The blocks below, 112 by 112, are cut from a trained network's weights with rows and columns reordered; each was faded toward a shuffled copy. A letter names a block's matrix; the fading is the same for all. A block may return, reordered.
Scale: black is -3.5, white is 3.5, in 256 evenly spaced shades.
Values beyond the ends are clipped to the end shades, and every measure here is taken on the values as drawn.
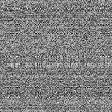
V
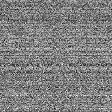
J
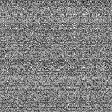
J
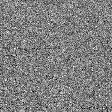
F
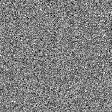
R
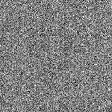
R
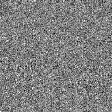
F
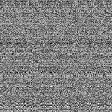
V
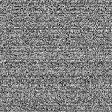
J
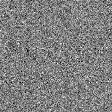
F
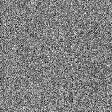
R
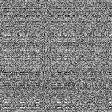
V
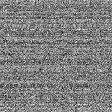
J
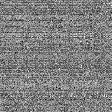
J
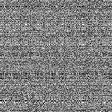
V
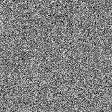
R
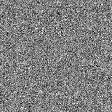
F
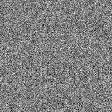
R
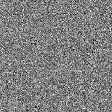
R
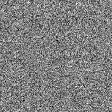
R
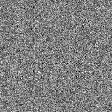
R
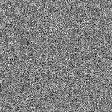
R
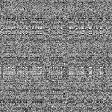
V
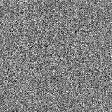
F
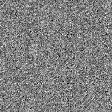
R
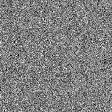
R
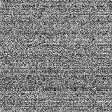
J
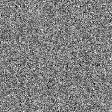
R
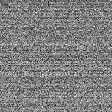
J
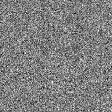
F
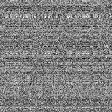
V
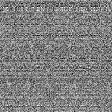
V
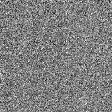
F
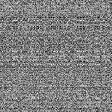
V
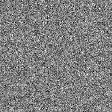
R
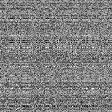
V
